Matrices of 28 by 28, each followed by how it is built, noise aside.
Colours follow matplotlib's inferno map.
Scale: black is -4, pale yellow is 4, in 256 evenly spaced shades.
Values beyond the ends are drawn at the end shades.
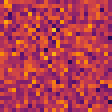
noise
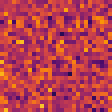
blocks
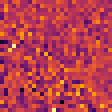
lower triangular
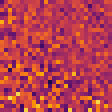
lower triangular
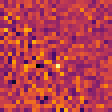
lower triangular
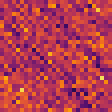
Toeplitz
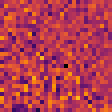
lower triangular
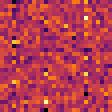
uneven columns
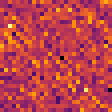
Toeplitz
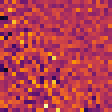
lower triangular
